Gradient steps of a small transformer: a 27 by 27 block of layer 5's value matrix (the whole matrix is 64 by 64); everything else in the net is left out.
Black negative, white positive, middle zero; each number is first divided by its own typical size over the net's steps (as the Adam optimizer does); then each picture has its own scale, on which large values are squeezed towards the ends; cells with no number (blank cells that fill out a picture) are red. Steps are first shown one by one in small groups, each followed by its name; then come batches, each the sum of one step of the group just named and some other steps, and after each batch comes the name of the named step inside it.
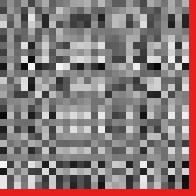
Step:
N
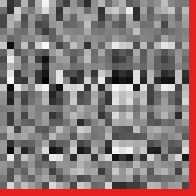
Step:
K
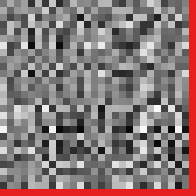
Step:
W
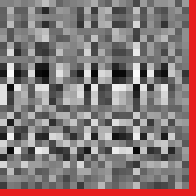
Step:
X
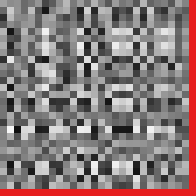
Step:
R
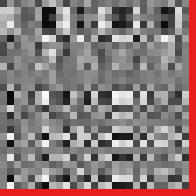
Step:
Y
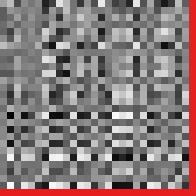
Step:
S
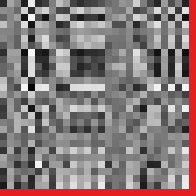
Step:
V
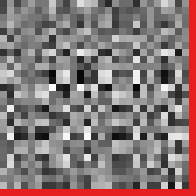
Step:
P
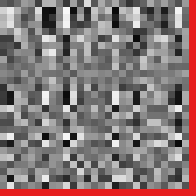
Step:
Y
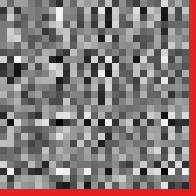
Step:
N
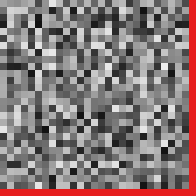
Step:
W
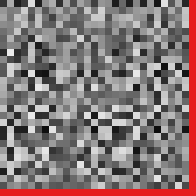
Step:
X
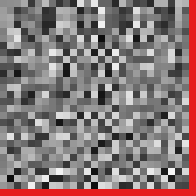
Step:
Y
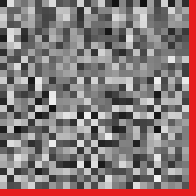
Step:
N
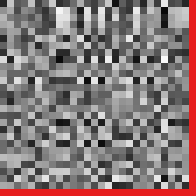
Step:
Y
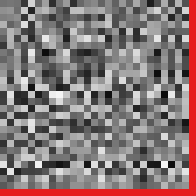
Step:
V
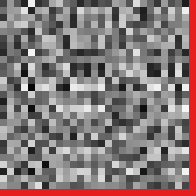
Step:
V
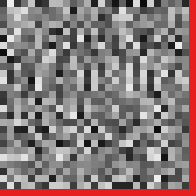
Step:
S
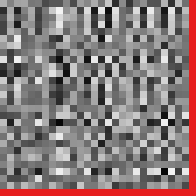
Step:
S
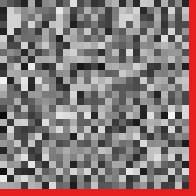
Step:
N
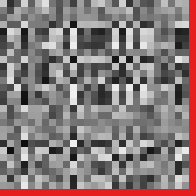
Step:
K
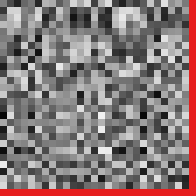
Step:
N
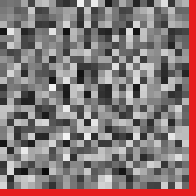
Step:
P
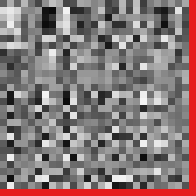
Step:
Y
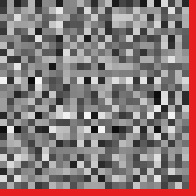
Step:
N
